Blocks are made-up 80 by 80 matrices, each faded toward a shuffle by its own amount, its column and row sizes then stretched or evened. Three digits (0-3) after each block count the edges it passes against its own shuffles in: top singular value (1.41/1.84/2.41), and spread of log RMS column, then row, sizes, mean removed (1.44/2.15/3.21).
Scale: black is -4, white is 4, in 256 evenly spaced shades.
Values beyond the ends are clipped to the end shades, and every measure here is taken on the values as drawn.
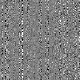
2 3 0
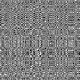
3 2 1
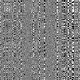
3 3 1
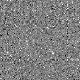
2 1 0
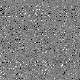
1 1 2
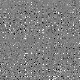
1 2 2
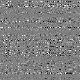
2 1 3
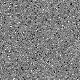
1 0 0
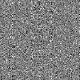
2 2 0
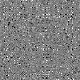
2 1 1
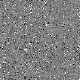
0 2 1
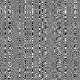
3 3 1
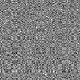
3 1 1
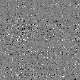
0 1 2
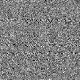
1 0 2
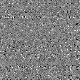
1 0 2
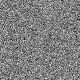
0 0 0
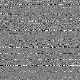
2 0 3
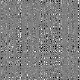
2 3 2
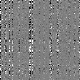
3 3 1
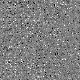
1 1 0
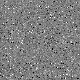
0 0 1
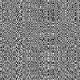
3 3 1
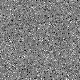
0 0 0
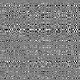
3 2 3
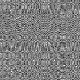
3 1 0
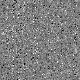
0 1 0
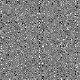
1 2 1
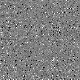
1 1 1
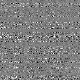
1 1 3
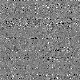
0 1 2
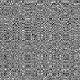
3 1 2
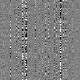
3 3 0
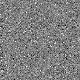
1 1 0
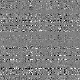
1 2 3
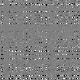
2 2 3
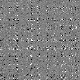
2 2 2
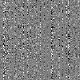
1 3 1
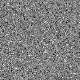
0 0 1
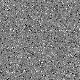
0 0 1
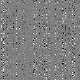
1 3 1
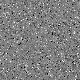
0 0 0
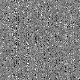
1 2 0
